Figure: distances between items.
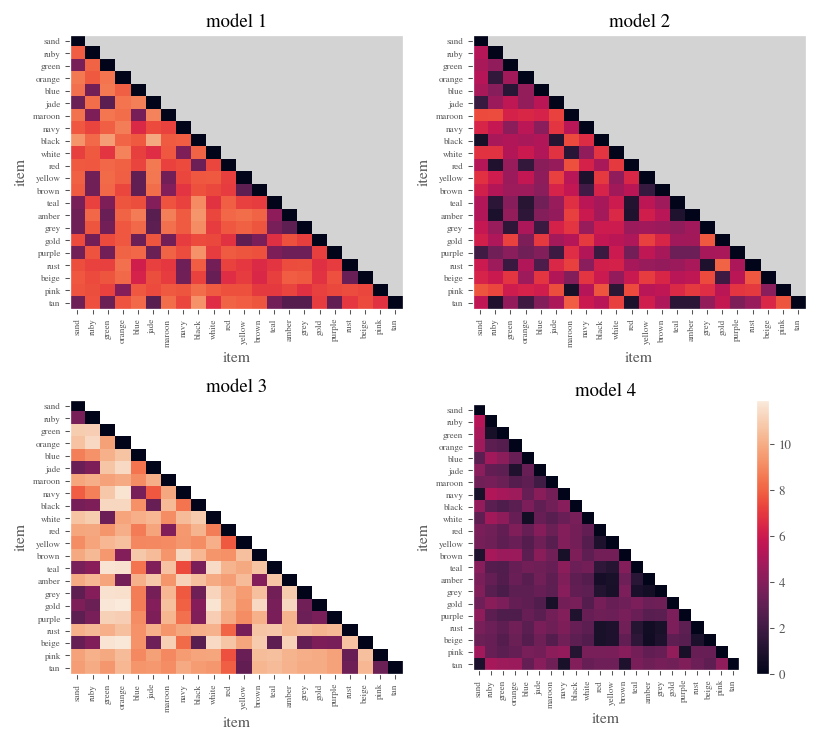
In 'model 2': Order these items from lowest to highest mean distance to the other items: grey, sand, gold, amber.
amber, grey, sand, gold
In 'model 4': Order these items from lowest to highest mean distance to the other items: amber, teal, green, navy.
amber, teal, green, navy
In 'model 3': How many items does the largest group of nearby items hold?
9
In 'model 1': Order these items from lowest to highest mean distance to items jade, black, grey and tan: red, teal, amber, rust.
amber, teal, red, rust
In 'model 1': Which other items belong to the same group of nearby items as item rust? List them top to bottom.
navy, white, beige
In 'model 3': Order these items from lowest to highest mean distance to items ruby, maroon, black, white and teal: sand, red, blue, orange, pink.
sand, red, blue, pink, orange
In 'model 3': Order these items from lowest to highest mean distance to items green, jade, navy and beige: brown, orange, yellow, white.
white, yellow, brown, orange
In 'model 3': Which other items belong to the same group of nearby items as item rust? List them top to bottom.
yellow, pink, tan
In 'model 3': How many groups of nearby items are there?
6
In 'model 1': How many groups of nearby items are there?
5
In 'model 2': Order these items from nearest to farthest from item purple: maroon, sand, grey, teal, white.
sand, teal, grey, white, maroon
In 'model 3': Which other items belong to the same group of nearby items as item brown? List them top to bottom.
orange, amber
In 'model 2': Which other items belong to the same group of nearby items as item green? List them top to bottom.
blue, grey, rust
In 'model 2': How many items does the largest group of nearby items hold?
6
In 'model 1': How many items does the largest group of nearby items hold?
8
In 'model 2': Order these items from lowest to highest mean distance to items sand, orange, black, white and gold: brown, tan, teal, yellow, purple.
purple, teal, tan, brown, yellow
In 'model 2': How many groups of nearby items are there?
6
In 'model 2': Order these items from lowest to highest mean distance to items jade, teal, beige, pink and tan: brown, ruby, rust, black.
ruby, black, brown, rust
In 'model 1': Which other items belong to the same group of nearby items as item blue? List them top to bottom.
ruby, maroon, yellow, brown, gold
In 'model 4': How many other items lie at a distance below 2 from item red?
6
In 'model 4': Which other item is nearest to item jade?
orange
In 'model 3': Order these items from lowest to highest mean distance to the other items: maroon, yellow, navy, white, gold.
gold, yellow, navy, maroon, white
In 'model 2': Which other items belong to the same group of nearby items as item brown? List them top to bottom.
navy, yellow
